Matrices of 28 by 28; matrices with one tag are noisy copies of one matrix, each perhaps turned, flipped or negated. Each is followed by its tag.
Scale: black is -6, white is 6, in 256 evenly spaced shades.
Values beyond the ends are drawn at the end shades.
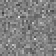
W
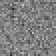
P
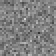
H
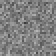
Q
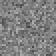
W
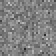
W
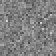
W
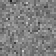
P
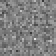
H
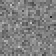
W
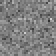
Q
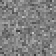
W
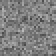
Q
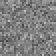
Q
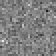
Q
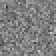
P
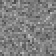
H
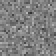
W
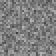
H
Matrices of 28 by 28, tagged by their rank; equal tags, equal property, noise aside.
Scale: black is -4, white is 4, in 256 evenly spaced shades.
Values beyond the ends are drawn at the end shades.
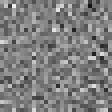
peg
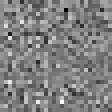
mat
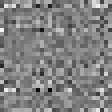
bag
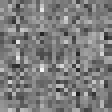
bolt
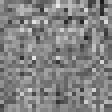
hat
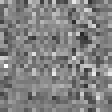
bolt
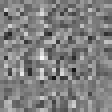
hat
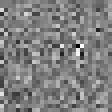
bag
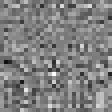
bolt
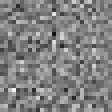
bolt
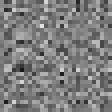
hat
